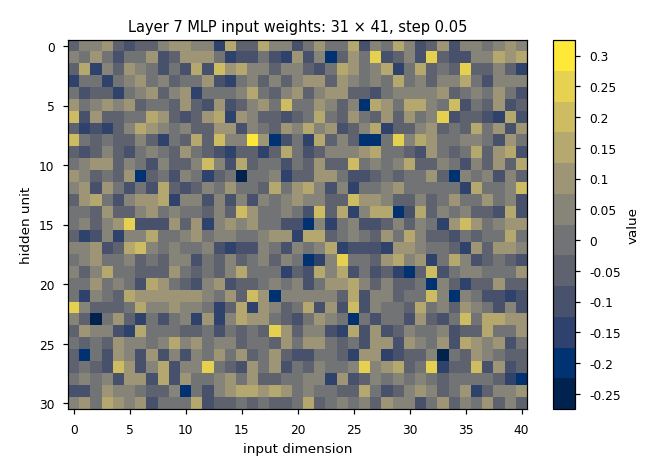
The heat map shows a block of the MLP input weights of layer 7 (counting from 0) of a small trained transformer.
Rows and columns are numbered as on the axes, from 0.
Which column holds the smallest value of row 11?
15
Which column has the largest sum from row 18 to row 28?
12
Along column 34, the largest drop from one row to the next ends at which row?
6
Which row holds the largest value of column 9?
25
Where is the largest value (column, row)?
16, 8
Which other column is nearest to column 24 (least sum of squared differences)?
28
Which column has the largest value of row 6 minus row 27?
33
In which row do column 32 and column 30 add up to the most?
1
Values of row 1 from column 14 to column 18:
-0.15 -0.1 -0.1 0 -0.1
